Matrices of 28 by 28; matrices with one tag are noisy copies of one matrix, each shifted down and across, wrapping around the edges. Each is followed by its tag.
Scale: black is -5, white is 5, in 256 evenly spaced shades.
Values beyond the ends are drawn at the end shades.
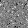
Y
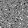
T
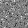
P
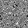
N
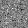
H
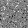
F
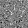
F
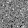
Y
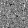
H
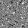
Y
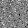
T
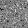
H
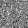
F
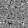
H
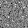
P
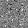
Y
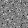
P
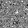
N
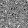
F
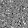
T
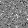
F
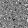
H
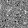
F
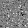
H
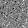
F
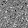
T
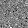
T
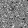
N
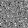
P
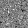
H
